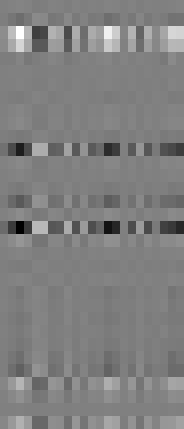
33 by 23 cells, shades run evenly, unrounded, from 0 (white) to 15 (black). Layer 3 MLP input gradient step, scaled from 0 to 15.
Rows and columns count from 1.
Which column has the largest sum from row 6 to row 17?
3
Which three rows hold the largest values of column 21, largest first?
18, 12, 16
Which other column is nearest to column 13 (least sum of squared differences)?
8
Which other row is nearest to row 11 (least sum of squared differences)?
27
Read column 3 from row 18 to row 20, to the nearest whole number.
15 6 7
